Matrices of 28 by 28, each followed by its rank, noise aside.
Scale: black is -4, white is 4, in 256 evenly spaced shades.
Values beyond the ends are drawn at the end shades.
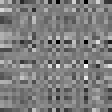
two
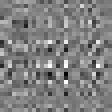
two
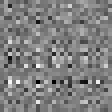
three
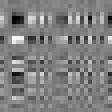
one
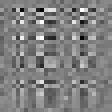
one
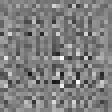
three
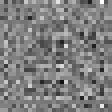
four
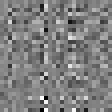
two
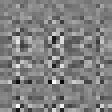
two
